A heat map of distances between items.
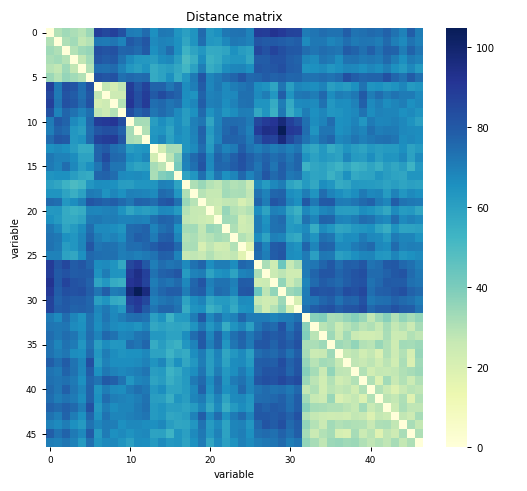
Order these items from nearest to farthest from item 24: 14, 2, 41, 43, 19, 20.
19, 20, 2, 41, 43, 14
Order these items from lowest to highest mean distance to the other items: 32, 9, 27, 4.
32, 4, 9, 27
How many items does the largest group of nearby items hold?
15
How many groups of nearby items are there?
7
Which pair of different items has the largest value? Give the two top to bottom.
11, 29
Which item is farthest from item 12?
29
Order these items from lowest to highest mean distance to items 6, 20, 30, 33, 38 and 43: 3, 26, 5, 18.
18, 26, 3, 5
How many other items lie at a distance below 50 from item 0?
5
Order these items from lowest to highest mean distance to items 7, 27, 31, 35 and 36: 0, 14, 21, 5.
21, 14, 5, 0
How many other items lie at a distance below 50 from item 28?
5
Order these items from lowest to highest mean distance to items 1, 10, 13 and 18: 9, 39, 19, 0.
0, 19, 39, 9
